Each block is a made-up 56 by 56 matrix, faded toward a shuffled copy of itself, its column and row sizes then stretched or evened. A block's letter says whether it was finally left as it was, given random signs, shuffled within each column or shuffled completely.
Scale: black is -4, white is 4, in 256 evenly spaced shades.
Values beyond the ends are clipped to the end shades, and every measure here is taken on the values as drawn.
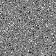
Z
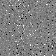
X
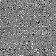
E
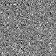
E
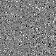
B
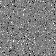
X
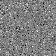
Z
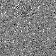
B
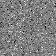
X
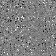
E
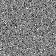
Z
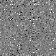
E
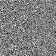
X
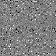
E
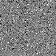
X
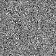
B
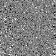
E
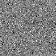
E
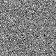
Z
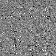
B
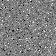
Z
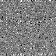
E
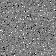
Z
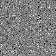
B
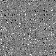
E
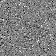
Z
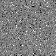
B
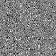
E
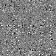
B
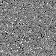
Z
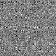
E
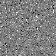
X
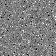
Z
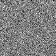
X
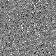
X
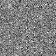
B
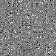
E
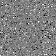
E
